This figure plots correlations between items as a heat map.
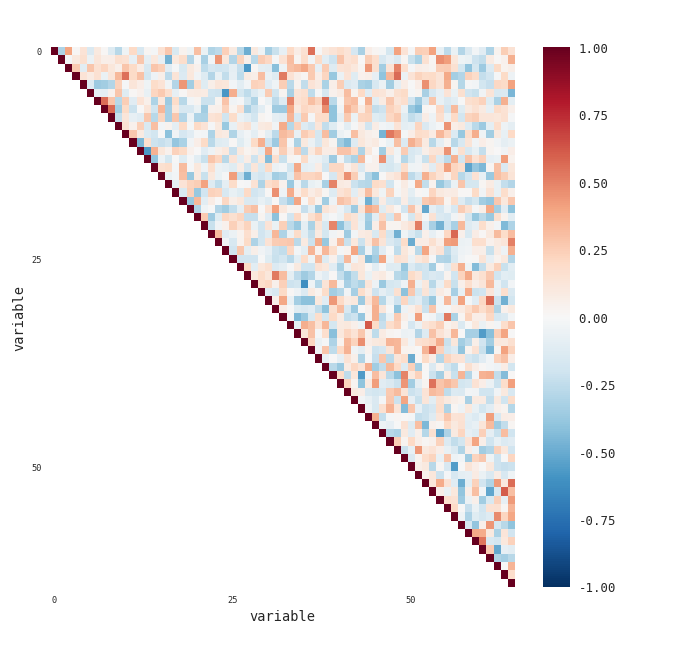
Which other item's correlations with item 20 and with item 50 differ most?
37
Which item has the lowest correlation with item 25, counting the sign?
44
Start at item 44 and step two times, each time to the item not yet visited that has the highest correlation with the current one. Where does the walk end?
6
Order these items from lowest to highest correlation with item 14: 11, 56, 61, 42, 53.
11, 53, 61, 42, 56
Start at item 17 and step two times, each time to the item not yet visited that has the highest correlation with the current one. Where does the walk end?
27
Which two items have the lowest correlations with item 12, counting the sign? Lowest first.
13, 11
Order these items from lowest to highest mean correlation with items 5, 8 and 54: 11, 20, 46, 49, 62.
46, 20, 11, 49, 62
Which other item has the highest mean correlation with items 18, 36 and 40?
53
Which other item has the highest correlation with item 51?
21
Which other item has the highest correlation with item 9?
55
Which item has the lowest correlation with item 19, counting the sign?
52
